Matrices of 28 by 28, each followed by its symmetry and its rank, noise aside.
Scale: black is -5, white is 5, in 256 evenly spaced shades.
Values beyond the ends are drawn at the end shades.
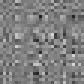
no symmetry, rank three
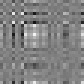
symmetric, rank one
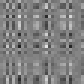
no symmetry, rank one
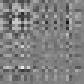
antisymmetric, rank two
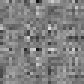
no symmetry, rank three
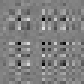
symmetric, rank one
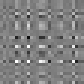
no symmetry, rank one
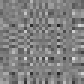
antisymmetric, rank two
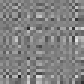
symmetric, rank two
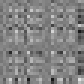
no symmetry, rank two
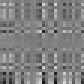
no symmetry, rank one
